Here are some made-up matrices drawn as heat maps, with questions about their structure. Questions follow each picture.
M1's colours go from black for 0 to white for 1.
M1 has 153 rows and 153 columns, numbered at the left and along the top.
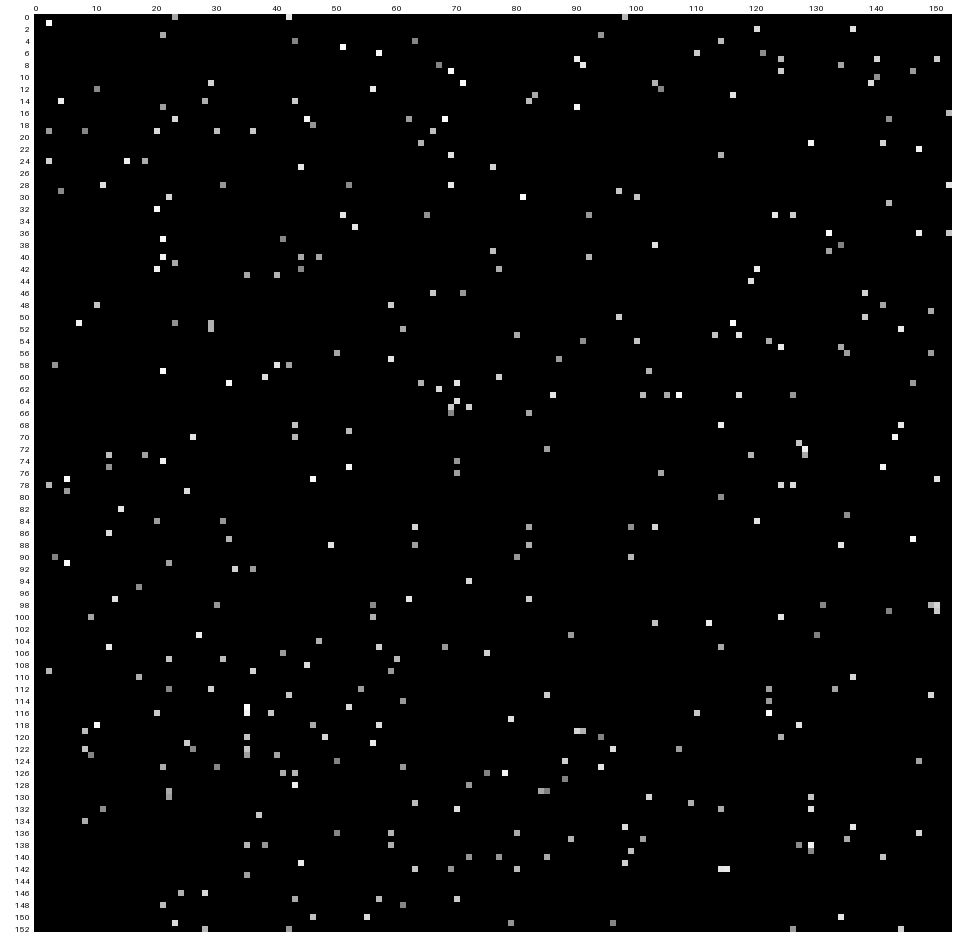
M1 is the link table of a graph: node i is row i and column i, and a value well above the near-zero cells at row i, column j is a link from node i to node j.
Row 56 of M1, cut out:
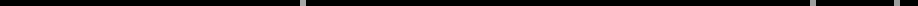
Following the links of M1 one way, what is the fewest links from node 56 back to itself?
3
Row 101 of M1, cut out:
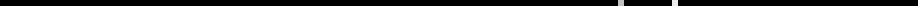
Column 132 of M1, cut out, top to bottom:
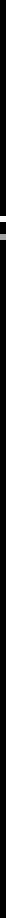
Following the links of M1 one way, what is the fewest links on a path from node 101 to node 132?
7
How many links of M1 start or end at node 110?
4
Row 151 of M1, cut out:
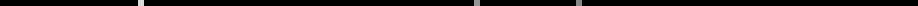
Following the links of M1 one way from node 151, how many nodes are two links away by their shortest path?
4
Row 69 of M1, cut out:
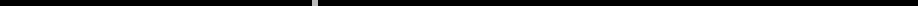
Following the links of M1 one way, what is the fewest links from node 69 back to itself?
5
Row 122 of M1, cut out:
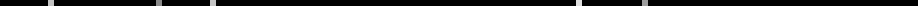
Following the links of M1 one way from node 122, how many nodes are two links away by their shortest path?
7
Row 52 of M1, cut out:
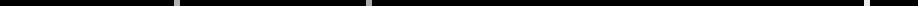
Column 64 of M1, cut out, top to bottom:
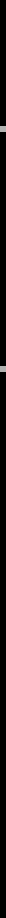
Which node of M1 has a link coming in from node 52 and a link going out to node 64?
node 61
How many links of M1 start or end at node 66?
4
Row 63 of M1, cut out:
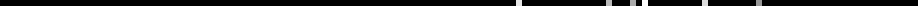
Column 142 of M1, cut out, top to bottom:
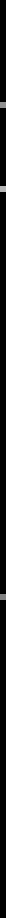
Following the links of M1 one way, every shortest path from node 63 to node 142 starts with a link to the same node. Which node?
node 107
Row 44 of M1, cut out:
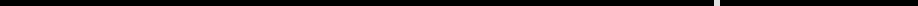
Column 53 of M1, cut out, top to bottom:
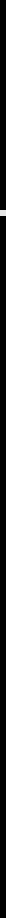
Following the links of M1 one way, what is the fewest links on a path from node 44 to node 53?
7
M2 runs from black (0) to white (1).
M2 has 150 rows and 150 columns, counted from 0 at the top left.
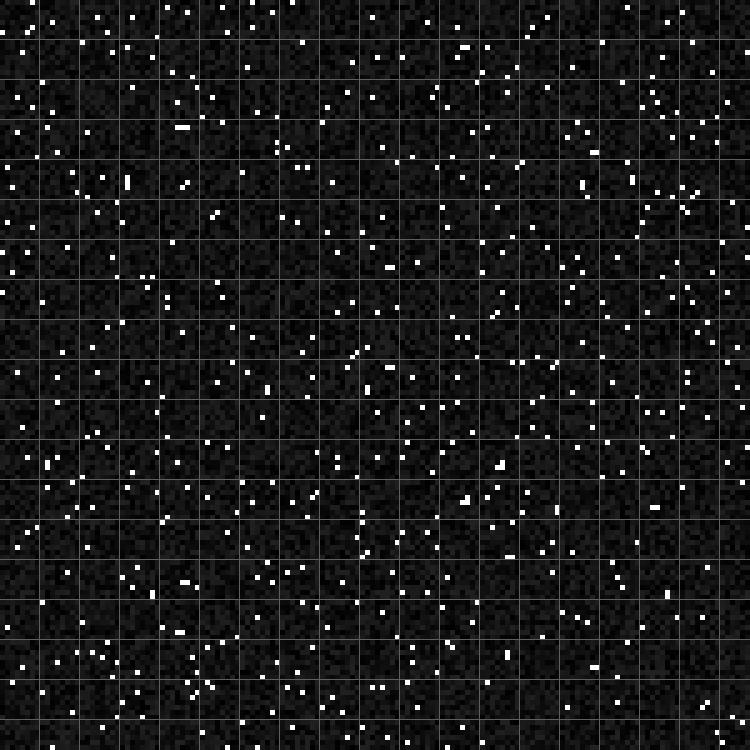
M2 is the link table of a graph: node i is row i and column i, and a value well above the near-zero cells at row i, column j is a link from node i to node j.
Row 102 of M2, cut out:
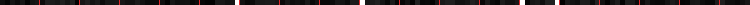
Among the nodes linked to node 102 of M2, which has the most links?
node 72
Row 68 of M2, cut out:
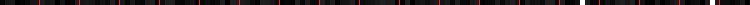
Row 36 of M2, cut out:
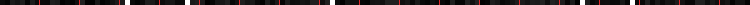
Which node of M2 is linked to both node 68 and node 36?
node 116
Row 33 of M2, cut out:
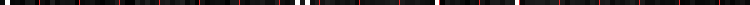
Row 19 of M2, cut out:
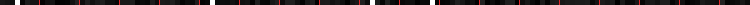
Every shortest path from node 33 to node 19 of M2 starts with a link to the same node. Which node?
node 87
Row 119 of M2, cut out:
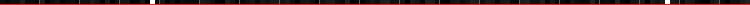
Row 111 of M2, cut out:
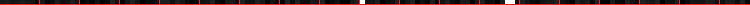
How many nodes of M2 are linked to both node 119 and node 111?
0
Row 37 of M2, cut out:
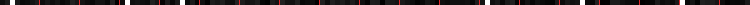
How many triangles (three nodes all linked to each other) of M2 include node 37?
5
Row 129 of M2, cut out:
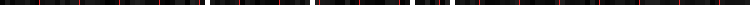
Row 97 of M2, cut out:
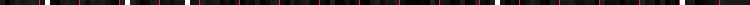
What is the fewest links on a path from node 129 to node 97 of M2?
3
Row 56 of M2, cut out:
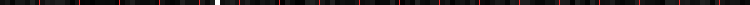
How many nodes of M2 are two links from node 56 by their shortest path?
2
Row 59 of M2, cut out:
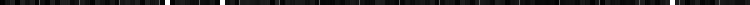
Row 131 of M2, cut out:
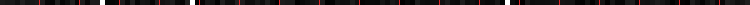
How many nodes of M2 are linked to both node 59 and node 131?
0
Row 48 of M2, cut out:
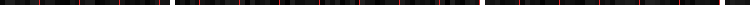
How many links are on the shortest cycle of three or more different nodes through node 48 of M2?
4
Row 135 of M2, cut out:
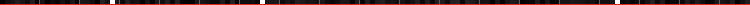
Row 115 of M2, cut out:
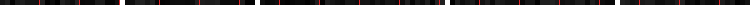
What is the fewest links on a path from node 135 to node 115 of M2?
2
